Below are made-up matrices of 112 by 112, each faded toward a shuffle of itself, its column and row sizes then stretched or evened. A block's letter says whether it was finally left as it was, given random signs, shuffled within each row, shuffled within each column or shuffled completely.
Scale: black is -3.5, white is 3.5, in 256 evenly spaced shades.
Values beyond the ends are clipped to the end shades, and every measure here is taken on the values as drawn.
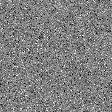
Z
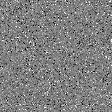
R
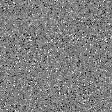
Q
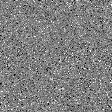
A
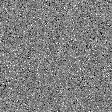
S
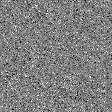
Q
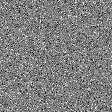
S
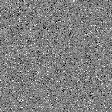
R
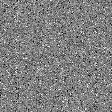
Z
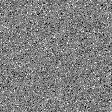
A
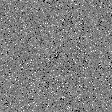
Z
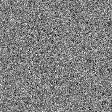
Z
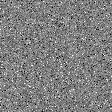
S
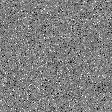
S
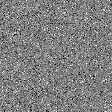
Q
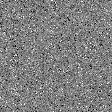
Z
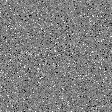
A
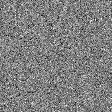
S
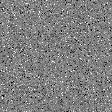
R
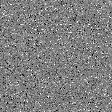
A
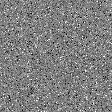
Z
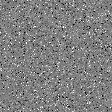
Z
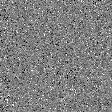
Z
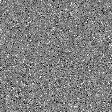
Q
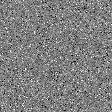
Z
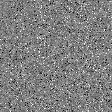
Z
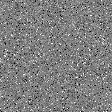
Q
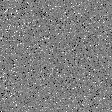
S
